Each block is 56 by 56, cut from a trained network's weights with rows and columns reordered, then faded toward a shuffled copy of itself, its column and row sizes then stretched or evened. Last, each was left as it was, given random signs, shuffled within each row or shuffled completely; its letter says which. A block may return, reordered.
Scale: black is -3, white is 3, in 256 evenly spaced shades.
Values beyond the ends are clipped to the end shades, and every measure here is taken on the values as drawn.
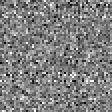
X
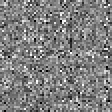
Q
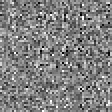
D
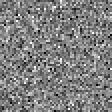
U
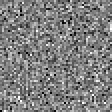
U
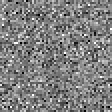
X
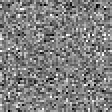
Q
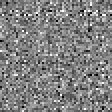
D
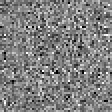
D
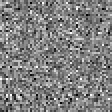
D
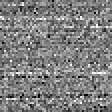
X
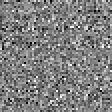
X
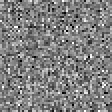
D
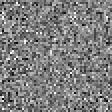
D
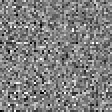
D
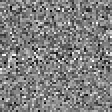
X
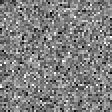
U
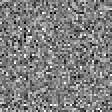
D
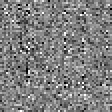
Q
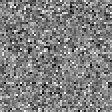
X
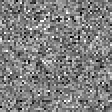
X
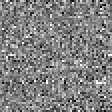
D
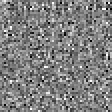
Q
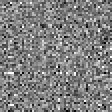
Q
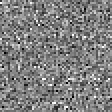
X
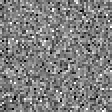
U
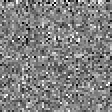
D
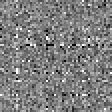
D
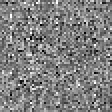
D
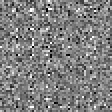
D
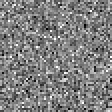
U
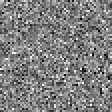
U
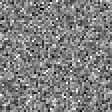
U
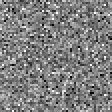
U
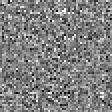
D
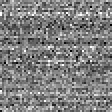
X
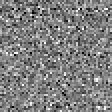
X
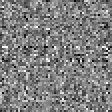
Q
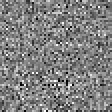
D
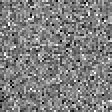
U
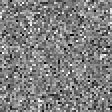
U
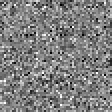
Q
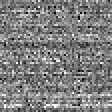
Q
